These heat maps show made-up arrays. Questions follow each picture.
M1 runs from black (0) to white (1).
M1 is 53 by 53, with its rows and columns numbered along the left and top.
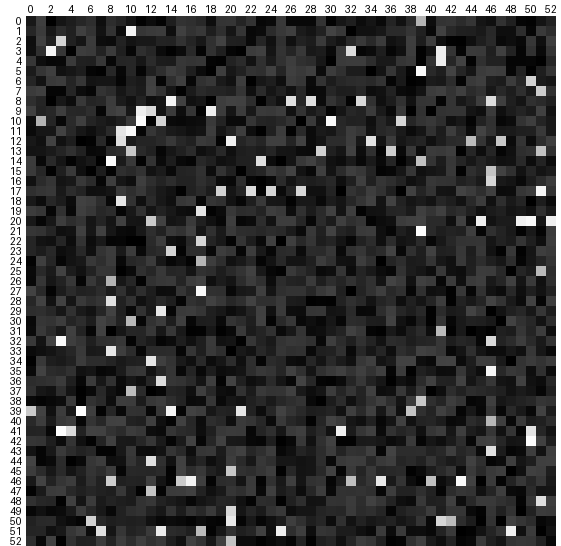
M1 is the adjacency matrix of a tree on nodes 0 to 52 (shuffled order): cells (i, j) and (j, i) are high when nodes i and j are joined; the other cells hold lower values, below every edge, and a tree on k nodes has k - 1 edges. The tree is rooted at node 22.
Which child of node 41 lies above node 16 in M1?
3
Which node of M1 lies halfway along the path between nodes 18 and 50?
12
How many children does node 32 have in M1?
1
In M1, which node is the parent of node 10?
13
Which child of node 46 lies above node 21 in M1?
8
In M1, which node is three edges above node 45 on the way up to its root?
9
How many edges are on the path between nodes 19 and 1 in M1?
5
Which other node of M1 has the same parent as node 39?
23
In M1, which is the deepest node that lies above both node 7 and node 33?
51
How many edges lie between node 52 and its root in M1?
9
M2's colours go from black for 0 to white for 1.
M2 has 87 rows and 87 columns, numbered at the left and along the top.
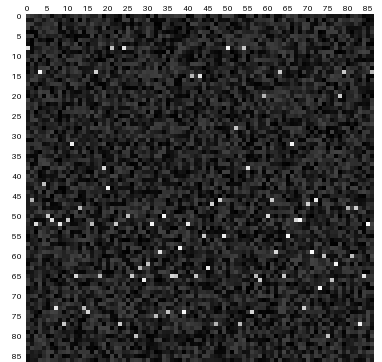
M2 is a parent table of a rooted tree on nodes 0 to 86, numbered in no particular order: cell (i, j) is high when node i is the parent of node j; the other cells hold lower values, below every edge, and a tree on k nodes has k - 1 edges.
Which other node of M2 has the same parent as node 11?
66
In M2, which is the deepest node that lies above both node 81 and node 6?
51
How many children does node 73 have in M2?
3
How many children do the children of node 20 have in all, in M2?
3
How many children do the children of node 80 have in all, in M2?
1
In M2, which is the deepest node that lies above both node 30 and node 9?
62
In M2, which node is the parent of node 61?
46
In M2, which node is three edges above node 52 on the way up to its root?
14
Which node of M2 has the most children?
65
